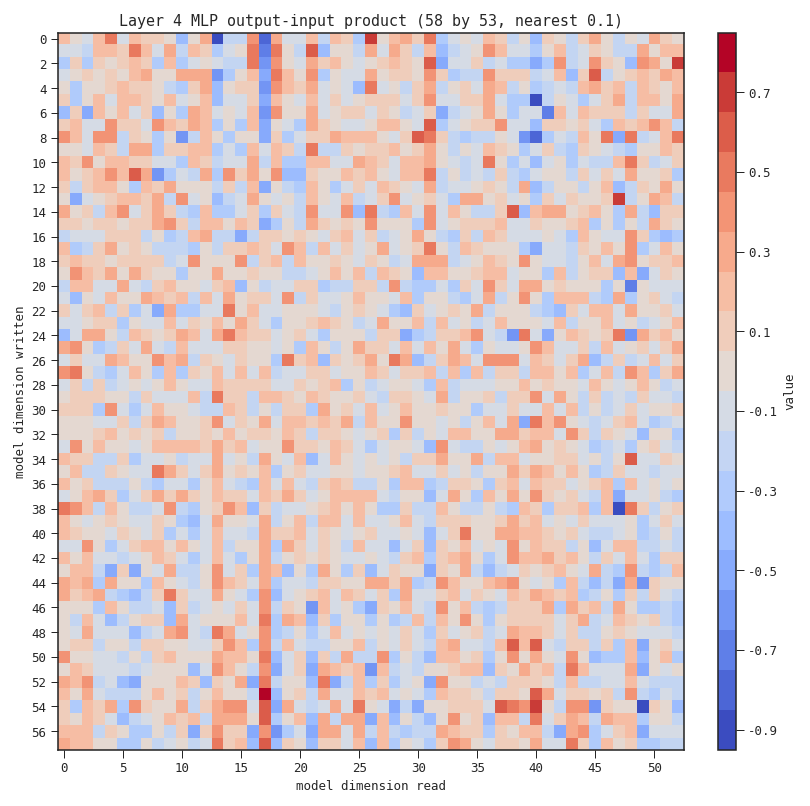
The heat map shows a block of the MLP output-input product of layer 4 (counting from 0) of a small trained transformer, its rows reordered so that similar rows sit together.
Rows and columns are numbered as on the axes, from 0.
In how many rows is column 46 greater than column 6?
25
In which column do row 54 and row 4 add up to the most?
37
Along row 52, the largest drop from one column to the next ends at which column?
23
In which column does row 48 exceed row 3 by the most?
13
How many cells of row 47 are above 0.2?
5
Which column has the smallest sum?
49
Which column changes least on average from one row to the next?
12
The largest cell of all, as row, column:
53, 17
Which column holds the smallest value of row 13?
1
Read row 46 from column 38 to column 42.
0.1 0.1 0.1 0.3 -0.3
